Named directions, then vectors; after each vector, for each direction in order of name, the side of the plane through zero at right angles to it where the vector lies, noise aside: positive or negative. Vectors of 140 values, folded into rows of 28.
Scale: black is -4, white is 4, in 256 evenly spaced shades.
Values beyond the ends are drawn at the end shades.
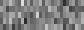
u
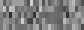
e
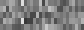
positive, positive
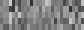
negative, positive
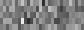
positive, positive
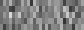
negative, positive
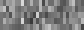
positive, positive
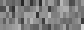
negative, negative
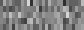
negative, positive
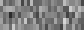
positive, negative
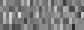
negative, positive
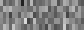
positive, negative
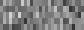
negative, positive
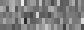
positive, positive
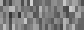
positive, negative
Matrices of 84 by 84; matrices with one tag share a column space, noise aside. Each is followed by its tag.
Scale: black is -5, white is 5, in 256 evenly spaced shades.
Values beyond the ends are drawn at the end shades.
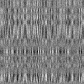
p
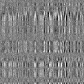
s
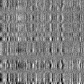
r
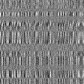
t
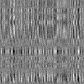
p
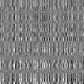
r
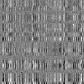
r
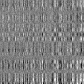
r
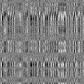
s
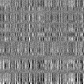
r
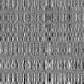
r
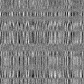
t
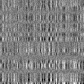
r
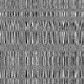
t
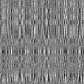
p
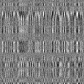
s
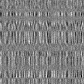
t
